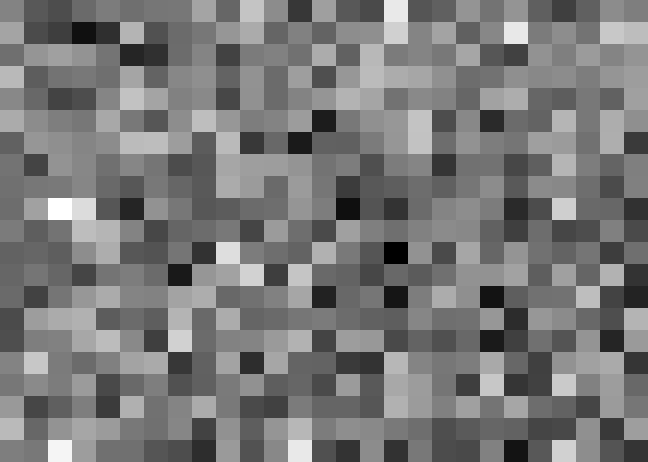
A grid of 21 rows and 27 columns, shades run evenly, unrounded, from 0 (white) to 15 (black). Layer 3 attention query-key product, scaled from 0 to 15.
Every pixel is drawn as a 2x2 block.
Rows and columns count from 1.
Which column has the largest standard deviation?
17
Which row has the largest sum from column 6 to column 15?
10
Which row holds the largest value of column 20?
18
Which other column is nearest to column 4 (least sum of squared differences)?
3
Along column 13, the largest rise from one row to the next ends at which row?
7
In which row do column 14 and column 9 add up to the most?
21
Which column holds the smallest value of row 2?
22
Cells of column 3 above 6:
17
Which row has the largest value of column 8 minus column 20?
13
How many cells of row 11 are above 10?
7
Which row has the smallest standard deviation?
9
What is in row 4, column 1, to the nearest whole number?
4
